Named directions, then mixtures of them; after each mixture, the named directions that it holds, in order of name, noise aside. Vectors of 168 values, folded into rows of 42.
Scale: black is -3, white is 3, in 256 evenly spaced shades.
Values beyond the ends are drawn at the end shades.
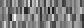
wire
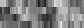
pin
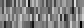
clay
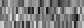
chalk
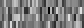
wire.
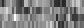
chalk, pin, wire.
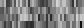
clay, pin.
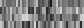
chalk, clay, pin.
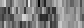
pin, wire.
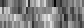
clay, pin.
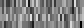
clay.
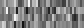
chalk, wire.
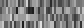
chalk, clay.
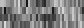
clay, pin.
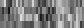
clay, pin, wire.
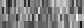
chalk, clay, pin.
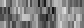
pin, wire.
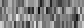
chalk.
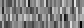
clay.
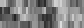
pin.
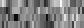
chalk, pin.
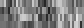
clay, pin, wire.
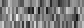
chalk.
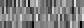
clay.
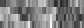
pin.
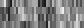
clay, pin, wire.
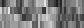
pin.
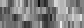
pin.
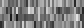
chalk, clay.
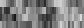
pin.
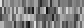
chalk, pin.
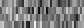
chalk.
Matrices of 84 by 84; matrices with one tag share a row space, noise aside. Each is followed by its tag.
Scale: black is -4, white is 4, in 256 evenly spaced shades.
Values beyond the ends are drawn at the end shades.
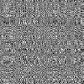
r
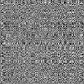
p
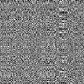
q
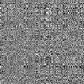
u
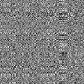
q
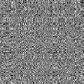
r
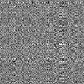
q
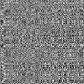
p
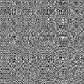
q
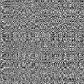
p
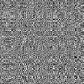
r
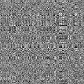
q
